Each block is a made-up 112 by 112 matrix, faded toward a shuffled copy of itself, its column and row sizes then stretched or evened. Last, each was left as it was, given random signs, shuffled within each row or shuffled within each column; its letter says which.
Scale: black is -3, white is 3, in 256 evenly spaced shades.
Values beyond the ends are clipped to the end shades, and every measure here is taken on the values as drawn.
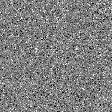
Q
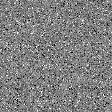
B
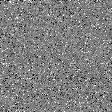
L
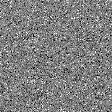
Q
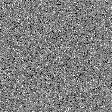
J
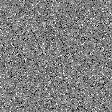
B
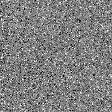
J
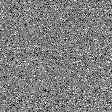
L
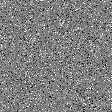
J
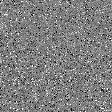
B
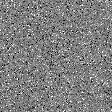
J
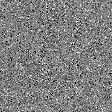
J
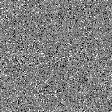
Q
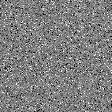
B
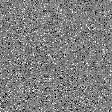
Q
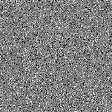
Q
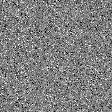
J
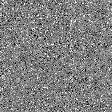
B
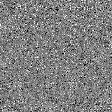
Q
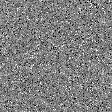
J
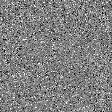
B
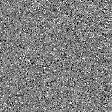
Q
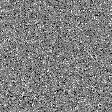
L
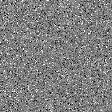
Q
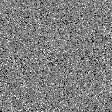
Q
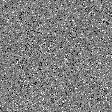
J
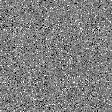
Q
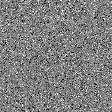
J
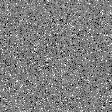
Q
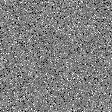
L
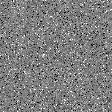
B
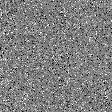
J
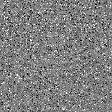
Q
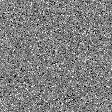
L
